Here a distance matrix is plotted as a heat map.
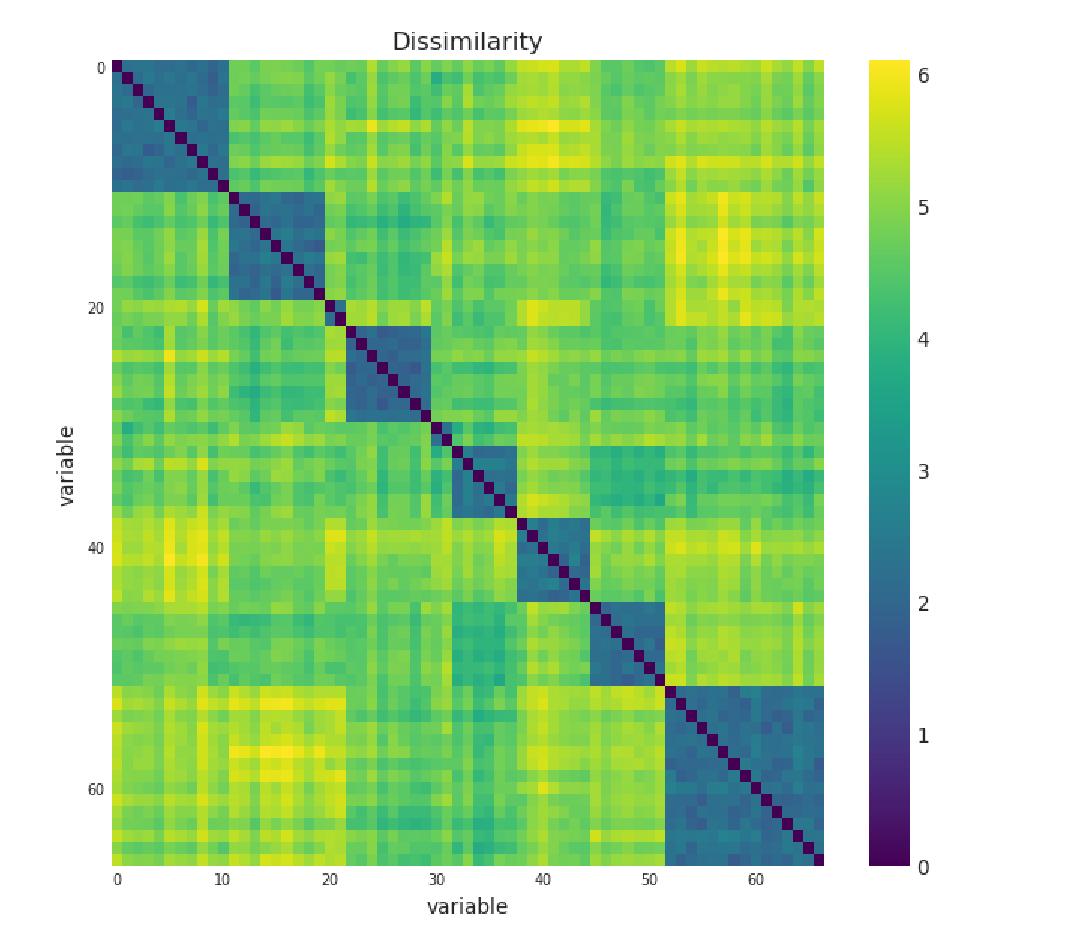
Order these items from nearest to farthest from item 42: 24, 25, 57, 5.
25, 24, 57, 5
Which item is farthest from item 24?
5
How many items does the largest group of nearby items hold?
15
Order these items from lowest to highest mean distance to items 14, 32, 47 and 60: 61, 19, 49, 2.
49, 19, 61, 2
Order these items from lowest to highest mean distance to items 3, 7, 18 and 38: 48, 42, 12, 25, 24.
12, 42, 25, 48, 24
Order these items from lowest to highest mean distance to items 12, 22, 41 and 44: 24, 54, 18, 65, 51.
18, 24, 51, 65, 54
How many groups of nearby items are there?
9
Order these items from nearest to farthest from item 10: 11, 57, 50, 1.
1, 50, 11, 57
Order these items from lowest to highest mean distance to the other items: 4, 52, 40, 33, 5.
4, 52, 33, 5, 40
